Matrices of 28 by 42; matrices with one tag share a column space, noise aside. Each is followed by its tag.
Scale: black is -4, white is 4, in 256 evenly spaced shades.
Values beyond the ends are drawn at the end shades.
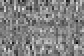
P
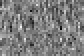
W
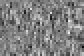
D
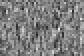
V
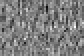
W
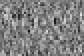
D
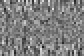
P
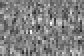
D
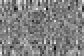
P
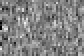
W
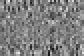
P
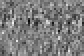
D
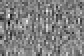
D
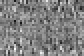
P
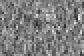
D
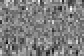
P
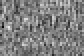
W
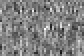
V
